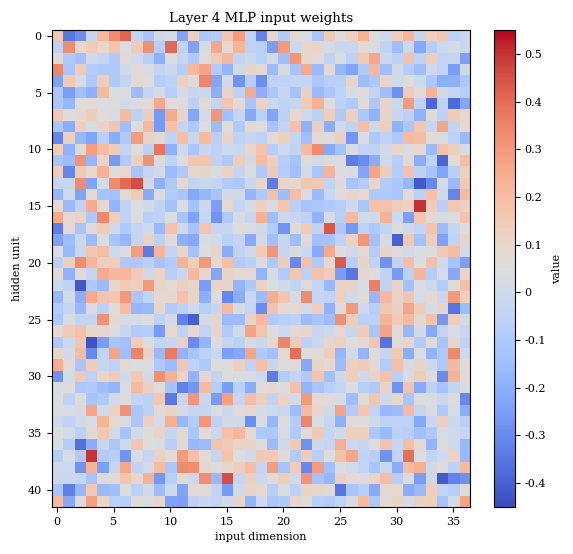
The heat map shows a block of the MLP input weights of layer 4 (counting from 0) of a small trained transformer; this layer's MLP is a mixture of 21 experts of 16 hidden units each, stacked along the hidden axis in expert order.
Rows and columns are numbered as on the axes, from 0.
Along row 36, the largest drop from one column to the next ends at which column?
22
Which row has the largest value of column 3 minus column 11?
41
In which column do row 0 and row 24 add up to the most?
6
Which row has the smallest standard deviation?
35
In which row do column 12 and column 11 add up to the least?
25
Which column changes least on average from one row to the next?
16
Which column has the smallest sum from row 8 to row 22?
1
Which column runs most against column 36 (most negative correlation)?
15
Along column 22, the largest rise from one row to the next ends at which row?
39
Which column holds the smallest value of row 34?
17
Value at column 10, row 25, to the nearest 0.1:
0
